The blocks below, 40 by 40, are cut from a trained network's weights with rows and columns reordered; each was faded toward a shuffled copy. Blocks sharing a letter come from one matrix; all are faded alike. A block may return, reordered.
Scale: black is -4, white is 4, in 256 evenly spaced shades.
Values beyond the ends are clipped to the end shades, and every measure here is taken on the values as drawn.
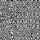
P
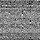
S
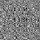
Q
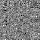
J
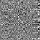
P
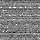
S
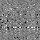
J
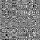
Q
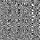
Q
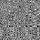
P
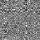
P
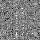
J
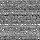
S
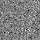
J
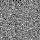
J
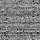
S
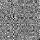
P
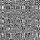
Q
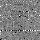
J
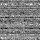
S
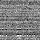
S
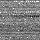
S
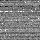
S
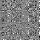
Q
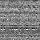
S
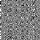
Q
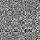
P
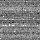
S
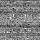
S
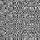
Q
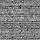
S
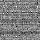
S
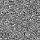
J
